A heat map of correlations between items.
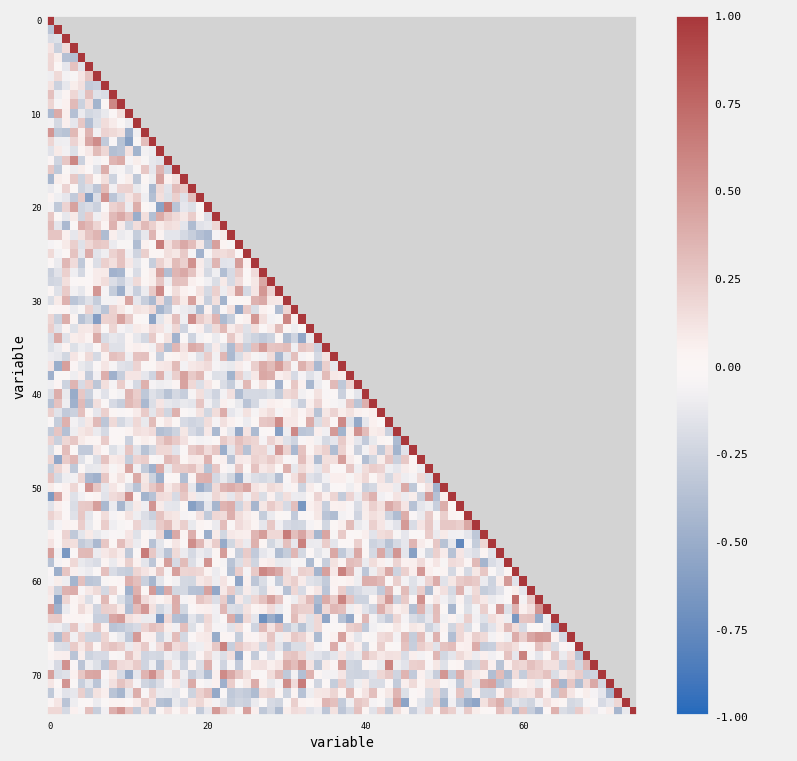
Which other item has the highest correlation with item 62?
59
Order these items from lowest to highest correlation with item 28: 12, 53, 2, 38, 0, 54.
0, 53, 12, 2, 54, 38
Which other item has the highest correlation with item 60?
68
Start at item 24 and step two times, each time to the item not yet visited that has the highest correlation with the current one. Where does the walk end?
29
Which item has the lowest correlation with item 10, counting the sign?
13
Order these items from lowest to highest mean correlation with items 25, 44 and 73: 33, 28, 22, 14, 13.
14, 33, 28, 22, 13
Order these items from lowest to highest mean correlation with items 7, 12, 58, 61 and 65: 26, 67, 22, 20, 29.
26, 29, 22, 67, 20
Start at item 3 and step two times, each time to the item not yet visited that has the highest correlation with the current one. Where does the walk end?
20
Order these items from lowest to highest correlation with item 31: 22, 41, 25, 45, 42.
45, 41, 22, 42, 25
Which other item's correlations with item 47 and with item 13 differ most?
32
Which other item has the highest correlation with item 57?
12
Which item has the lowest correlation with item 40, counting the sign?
3
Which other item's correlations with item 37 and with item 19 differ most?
43
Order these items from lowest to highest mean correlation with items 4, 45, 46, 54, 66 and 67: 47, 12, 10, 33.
10, 12, 33, 47
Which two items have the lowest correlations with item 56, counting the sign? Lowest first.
52, 22
